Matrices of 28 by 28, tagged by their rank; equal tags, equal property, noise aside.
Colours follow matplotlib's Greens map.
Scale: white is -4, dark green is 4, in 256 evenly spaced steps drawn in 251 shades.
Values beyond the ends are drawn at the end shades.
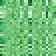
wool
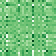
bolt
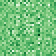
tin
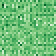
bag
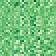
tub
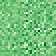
tub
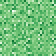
tub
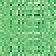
bolt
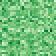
tub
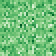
tub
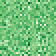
tub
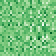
tin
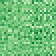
tub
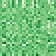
tub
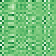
bolt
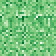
bag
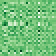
bolt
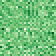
bag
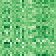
tin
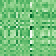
bolt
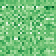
tin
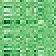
wool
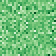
bag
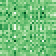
tin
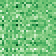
tin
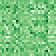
bag
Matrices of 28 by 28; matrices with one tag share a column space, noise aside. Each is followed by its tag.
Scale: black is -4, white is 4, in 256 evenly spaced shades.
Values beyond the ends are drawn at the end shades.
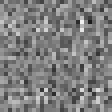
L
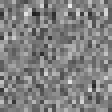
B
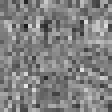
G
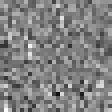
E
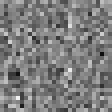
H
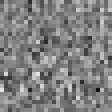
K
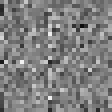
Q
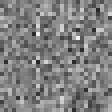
Q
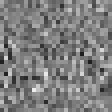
K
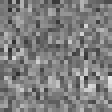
K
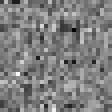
G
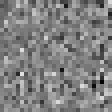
B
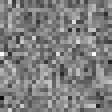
H
